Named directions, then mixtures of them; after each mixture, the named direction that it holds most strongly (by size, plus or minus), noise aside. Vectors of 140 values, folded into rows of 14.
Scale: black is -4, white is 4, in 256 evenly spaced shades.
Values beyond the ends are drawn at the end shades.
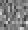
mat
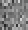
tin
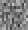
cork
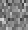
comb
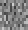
cork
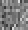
tin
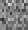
comb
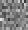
comb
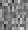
tin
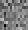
tin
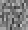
cork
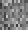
tin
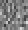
mat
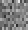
tin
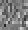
mat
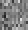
tin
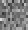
comb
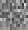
cork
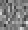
mat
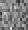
cork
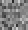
tin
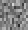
cork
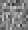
cork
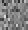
tin
